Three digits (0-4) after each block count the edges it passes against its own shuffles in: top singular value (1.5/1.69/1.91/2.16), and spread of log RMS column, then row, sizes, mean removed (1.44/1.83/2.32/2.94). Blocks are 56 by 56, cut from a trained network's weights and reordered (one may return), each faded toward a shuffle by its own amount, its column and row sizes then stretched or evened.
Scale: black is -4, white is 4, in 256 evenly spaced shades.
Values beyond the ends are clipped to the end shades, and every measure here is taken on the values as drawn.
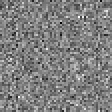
2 1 1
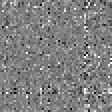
1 3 1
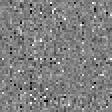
0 2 1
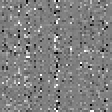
0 4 0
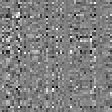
3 4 2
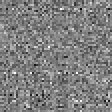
1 0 2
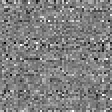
2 1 3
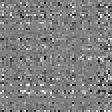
2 3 4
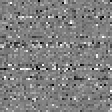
1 0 3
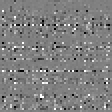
2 2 4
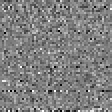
0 1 3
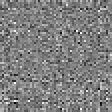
3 2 2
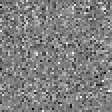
1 0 1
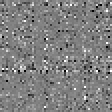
1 3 2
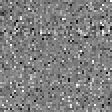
0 1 0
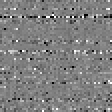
2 0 4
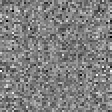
1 1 1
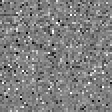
0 0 0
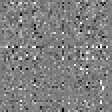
2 3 2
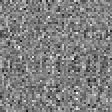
3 2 1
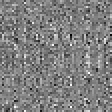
3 3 1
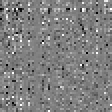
1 4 2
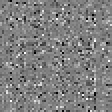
1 3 1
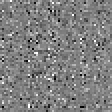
1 3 1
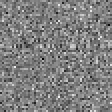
2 0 0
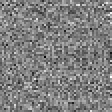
2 0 0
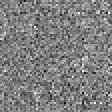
1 1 1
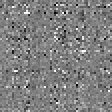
2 3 2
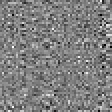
3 3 3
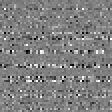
3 1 4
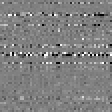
3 0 4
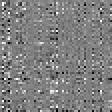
3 4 3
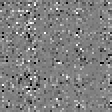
0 3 1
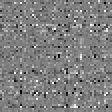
1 2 3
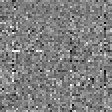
0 2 2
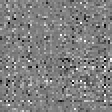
2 3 2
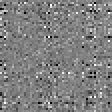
3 3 2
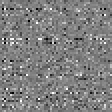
3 2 3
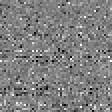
2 0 2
